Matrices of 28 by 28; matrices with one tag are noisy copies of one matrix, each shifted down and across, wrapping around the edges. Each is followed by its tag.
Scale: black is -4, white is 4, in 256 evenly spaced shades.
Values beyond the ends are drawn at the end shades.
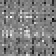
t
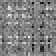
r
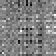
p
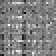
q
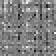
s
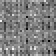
s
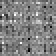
s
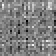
t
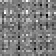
s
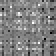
r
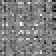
r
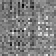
p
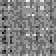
r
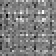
s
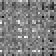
r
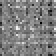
r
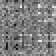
r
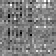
p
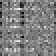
q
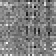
p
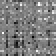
r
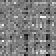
q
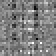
q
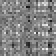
q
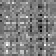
r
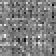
s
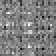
s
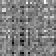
r
